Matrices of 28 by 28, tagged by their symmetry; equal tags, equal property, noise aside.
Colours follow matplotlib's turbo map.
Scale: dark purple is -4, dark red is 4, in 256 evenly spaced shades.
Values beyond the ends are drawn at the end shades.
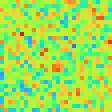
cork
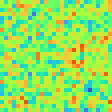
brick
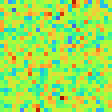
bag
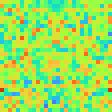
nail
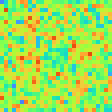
bag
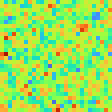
cork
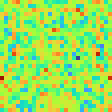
nail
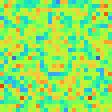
nail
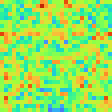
nail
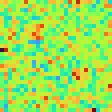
cork
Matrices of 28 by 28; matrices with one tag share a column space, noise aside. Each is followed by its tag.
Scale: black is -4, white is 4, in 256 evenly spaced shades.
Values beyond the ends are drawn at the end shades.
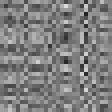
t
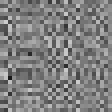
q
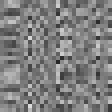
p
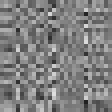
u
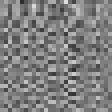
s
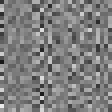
t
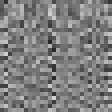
s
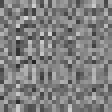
p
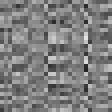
t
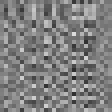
s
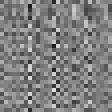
s
